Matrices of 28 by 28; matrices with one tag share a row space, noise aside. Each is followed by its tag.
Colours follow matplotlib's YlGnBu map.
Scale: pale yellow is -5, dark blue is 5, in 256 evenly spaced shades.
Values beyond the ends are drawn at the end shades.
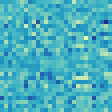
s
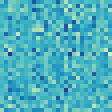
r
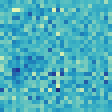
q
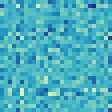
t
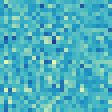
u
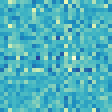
r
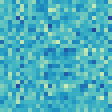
t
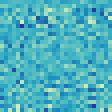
t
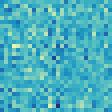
q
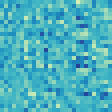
s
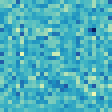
t
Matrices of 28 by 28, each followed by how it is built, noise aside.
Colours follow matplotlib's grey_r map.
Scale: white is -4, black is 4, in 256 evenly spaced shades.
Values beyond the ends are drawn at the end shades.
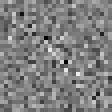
banded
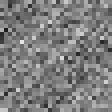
Hankel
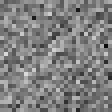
Hankel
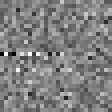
uneven rows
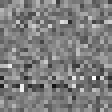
uneven rows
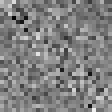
banded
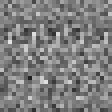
repeating columns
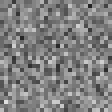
repeating columns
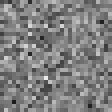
repeating rows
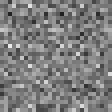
repeating columns
